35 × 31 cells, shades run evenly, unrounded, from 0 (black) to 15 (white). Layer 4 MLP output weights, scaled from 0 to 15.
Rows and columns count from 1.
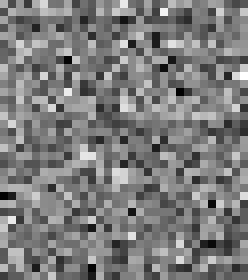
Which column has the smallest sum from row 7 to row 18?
13
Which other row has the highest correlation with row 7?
25
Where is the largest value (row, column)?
10, 31
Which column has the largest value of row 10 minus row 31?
30
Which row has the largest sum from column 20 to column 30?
15
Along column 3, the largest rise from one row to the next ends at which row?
6
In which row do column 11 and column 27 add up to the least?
26
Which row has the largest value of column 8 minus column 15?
5
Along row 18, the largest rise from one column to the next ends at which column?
22
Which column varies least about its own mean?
14
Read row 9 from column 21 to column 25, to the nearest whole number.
1 7 5 11 8
